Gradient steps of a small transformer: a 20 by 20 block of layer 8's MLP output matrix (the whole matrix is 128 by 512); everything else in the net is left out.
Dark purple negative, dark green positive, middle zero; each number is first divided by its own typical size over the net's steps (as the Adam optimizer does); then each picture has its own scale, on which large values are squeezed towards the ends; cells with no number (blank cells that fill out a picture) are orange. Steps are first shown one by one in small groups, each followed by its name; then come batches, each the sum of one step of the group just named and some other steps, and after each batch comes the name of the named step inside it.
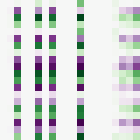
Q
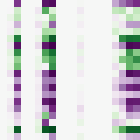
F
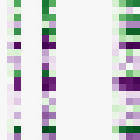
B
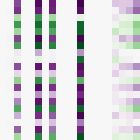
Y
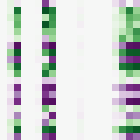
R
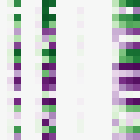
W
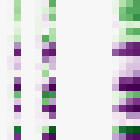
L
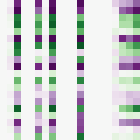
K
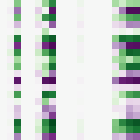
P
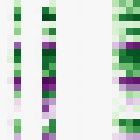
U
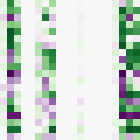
U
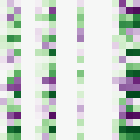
P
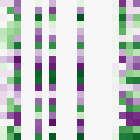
Q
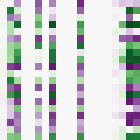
Y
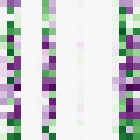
B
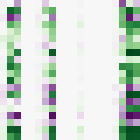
R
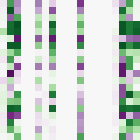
K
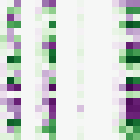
F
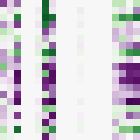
W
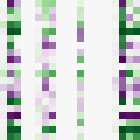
B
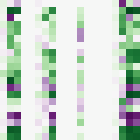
U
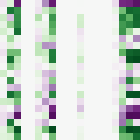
F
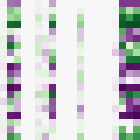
L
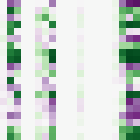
U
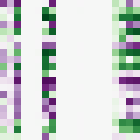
U
